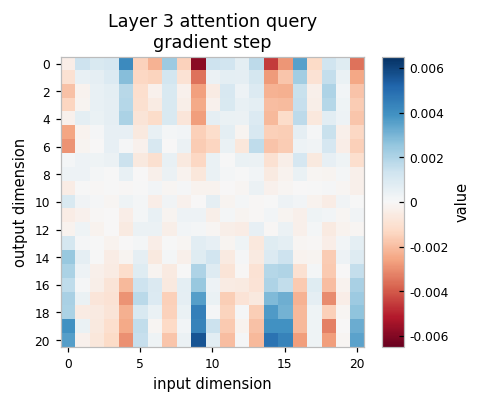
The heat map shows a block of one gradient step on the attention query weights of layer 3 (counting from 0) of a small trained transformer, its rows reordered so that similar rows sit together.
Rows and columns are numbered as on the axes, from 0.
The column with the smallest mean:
18
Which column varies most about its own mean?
9
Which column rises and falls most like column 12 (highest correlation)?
19
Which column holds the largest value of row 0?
4
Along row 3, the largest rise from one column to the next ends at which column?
16
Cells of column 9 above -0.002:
16
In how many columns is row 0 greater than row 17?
12
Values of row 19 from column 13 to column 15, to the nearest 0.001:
-0.002 0.004 0.004
